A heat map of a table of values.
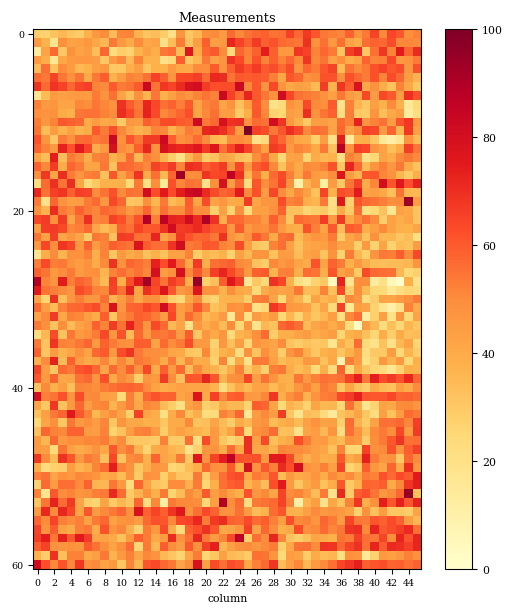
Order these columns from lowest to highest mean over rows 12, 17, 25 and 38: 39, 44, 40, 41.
39, 40, 41, 44
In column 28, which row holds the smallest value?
8
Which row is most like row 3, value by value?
1
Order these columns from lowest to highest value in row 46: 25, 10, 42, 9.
9, 10, 42, 25
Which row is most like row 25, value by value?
44
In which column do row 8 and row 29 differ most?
36
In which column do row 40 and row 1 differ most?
23
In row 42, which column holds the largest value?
2
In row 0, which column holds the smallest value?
16
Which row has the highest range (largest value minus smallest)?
28
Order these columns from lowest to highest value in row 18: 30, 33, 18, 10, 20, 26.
33, 30, 10, 26, 20, 18
